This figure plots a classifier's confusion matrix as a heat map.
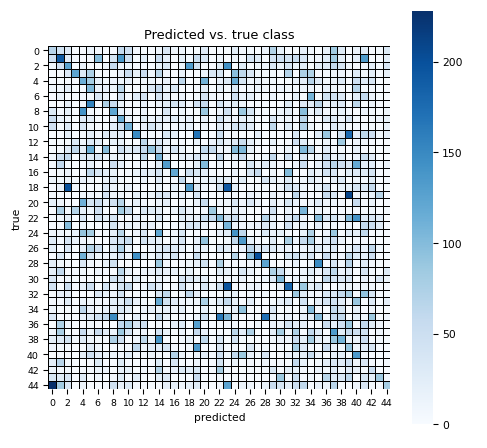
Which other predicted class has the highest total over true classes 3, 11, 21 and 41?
39
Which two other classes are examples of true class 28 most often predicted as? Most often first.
35, 14
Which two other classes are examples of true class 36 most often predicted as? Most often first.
19, 39
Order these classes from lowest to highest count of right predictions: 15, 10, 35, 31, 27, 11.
35, 10, 15, 11, 31, 27
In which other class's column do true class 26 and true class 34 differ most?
25
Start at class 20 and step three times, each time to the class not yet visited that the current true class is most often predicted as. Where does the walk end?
14
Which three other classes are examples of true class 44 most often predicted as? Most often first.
0, 23, 1
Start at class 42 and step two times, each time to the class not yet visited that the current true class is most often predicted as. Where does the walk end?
40
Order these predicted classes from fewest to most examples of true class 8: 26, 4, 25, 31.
31, 26, 25, 4
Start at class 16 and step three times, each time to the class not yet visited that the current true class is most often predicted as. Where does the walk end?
2
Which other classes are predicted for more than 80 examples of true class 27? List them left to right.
4, 11, 26
